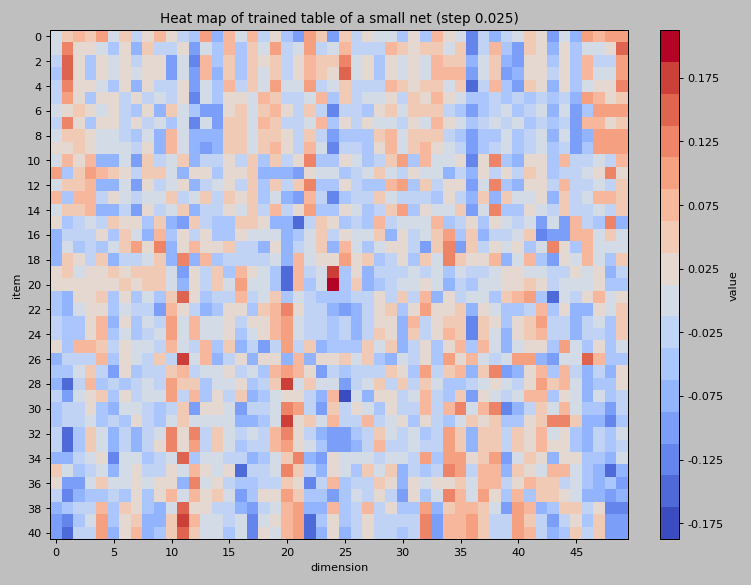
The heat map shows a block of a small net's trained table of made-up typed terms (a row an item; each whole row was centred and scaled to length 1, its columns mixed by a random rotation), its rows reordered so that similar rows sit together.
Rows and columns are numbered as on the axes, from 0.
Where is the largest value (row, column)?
20, 24
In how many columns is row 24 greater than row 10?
23
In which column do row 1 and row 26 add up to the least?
43
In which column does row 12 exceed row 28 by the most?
1
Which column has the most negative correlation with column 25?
10
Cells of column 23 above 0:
10
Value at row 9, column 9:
-0.075
